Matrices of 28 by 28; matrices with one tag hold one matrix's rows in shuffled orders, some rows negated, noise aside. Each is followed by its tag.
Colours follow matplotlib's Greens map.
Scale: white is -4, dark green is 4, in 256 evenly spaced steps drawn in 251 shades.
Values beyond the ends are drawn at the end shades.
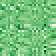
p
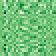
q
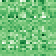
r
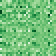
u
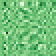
q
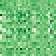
u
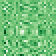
q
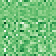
q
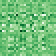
r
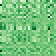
u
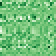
u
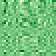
q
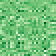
p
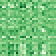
r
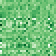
u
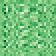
q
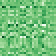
r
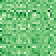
u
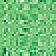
q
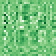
q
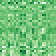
r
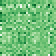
u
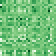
u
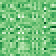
p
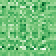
r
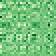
u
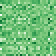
u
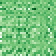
u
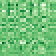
r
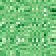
p
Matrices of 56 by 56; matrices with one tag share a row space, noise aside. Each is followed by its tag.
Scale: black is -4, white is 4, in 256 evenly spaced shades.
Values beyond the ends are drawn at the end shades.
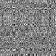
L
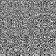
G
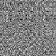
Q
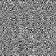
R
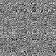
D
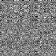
G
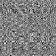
R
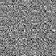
D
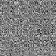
G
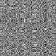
D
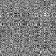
G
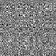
Q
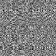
R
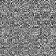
G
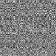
L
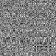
L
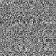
Q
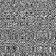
L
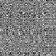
Q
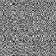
R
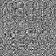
R
